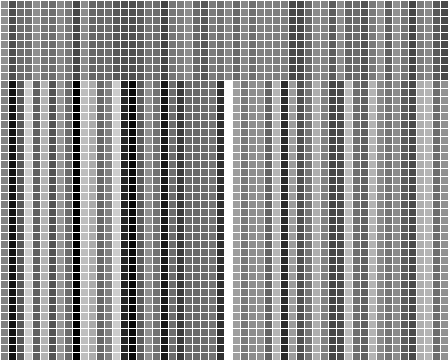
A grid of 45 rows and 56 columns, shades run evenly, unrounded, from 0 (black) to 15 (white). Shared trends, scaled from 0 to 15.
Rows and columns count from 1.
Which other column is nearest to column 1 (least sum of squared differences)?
41
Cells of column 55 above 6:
35
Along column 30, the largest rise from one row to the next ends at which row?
11
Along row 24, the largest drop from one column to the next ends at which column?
16
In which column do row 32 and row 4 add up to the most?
29
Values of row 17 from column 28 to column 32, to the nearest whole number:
3 15 9 7 8
